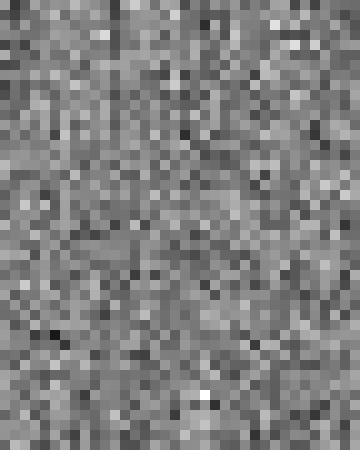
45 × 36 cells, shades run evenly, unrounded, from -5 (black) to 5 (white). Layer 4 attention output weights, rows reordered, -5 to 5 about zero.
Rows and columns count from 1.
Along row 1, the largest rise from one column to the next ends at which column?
13
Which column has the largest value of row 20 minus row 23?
35
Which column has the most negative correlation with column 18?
12
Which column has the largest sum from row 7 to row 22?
7
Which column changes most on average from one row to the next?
21
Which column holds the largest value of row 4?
11
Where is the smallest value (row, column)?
34, 6
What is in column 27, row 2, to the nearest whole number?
1
